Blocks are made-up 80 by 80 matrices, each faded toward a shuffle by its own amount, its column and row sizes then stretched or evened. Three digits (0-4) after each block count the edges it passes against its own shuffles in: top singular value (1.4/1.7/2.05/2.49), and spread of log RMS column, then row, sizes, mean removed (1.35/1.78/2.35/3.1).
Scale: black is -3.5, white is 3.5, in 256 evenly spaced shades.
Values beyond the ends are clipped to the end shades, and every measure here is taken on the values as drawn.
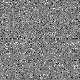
2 0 2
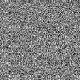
3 1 1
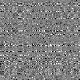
4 0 4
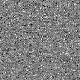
2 0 0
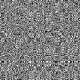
4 0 3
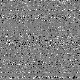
1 0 4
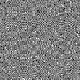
4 0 1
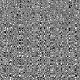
4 3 2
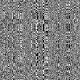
4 4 0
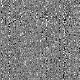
0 4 1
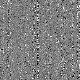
1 3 0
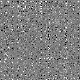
0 3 3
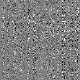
2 4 2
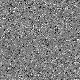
0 0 1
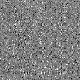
3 1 0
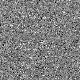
0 0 2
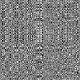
4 4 1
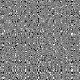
4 3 2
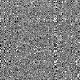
3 3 2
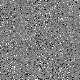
0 2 1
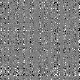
2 4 3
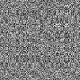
4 2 2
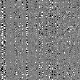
3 4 2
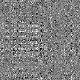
3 3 2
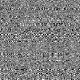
3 0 4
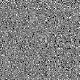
2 2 2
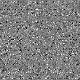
0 0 3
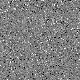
0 0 0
